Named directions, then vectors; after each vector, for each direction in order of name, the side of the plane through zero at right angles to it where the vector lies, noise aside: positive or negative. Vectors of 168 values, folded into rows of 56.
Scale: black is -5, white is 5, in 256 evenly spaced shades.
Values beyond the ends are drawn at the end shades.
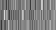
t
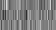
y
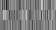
positive, negative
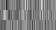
positive, negative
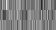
negative, positive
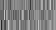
positive, positive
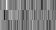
negative, positive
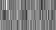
negative, positive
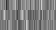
positive, negative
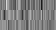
negative, positive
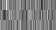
negative, positive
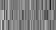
negative, negative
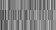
positive, positive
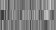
positive, positive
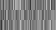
positive, positive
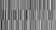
positive, positive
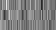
negative, positive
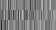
positive, positive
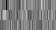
positive, negative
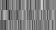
positive, negative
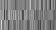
negative, negative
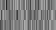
positive, negative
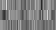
negative, positive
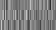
negative, negative
